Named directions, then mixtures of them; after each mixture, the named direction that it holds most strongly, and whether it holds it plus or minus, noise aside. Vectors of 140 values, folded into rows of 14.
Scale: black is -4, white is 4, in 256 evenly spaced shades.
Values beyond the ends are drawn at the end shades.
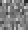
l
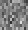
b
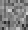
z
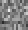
l, plus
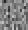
l, minus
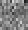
l, plus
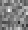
z, plus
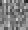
l, plus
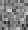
z, plus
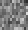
b, plus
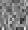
b, minus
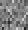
z, plus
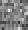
z, plus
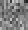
b, plus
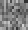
z, minus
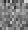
l, minus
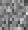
z, plus
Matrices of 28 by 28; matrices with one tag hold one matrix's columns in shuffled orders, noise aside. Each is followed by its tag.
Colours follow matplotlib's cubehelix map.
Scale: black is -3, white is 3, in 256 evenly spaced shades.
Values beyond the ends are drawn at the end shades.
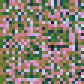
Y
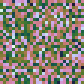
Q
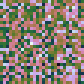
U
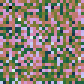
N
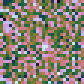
Y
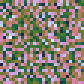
Q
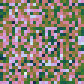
N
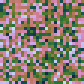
N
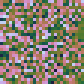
Q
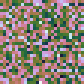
Q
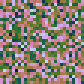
Q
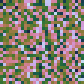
Y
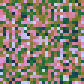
N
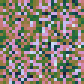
Y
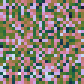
U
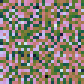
Q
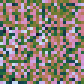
N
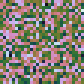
Q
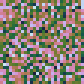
U
